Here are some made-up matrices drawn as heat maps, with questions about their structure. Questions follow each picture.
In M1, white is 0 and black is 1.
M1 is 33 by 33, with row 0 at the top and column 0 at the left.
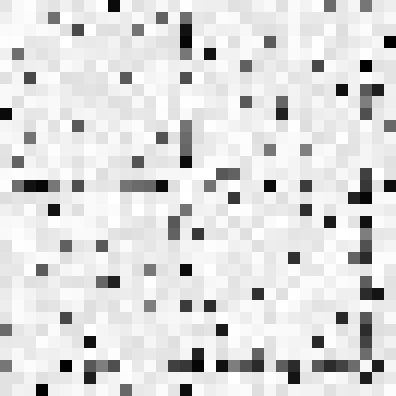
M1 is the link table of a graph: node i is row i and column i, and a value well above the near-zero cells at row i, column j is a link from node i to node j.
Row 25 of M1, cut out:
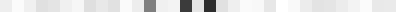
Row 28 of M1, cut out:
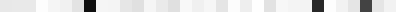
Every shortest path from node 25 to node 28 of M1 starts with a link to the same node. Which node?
node 15
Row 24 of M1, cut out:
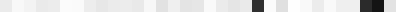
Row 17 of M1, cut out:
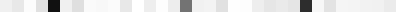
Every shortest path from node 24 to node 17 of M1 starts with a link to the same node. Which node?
node 30
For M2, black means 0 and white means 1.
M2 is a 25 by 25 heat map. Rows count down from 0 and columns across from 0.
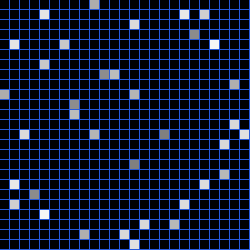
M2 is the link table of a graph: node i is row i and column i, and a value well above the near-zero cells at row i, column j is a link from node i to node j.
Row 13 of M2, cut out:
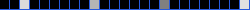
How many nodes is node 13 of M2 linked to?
4
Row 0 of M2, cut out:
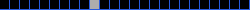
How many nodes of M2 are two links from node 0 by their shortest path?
1
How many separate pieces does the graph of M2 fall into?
8
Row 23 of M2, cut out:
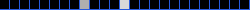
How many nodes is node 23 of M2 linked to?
2
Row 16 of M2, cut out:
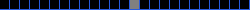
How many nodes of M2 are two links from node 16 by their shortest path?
3
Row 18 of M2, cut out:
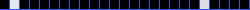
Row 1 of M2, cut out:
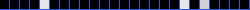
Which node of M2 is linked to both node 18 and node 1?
node 20
